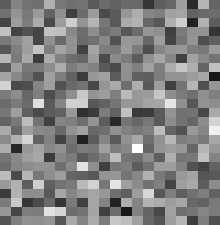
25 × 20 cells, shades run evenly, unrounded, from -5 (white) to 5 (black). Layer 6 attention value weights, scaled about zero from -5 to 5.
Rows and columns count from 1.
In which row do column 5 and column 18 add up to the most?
3
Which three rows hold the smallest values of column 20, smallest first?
15, 14, 8
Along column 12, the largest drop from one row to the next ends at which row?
25
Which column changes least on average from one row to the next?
7
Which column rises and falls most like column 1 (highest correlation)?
18
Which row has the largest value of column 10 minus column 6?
24
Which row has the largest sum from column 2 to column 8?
23
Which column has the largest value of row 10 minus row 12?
16
